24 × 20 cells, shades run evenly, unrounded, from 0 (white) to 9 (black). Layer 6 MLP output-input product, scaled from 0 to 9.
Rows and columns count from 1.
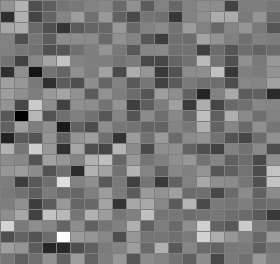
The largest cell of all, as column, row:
2, 11
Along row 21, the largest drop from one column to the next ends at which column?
18
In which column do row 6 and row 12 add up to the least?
15
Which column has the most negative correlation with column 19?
7
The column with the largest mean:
3
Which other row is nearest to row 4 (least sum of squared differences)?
6
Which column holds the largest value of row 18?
16
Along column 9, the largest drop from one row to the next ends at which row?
14
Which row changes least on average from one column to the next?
5
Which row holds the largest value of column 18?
13
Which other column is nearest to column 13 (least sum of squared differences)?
9
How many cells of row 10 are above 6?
5
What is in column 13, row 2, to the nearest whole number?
7
